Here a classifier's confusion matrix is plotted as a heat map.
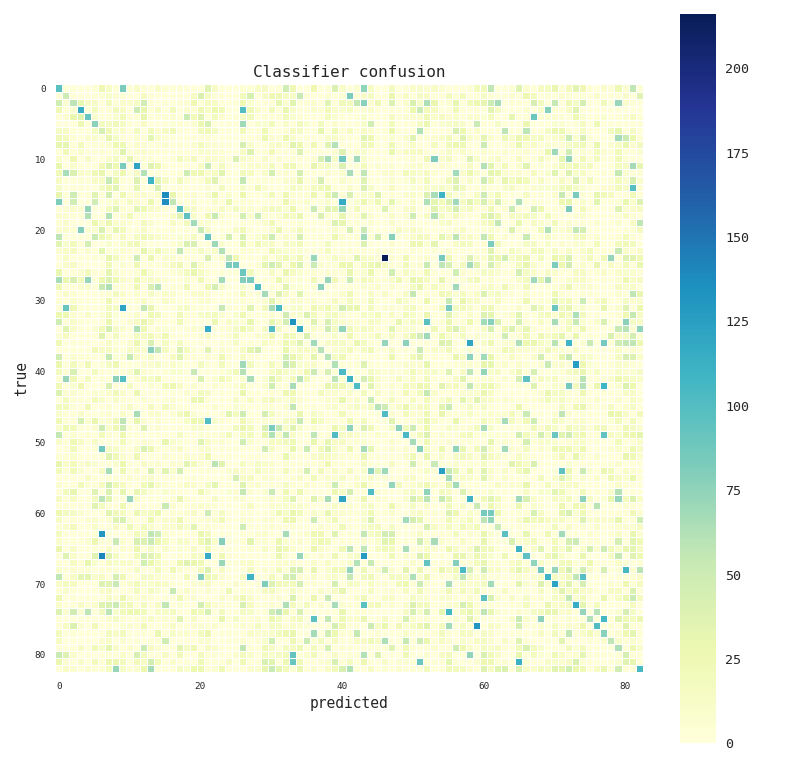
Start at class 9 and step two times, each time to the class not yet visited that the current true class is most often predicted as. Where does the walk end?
29
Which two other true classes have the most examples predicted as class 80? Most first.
68, 33
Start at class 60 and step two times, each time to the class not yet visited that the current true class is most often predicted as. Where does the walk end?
49
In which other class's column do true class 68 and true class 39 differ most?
73
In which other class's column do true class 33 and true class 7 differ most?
52
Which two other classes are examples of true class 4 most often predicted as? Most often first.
67, 18
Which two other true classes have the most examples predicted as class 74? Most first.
69, 58
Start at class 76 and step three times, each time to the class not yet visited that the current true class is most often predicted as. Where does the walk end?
54
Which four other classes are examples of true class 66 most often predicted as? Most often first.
6, 43, 21, 34
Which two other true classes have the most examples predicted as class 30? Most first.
34, 48
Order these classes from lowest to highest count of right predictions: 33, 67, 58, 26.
67, 26, 58, 33
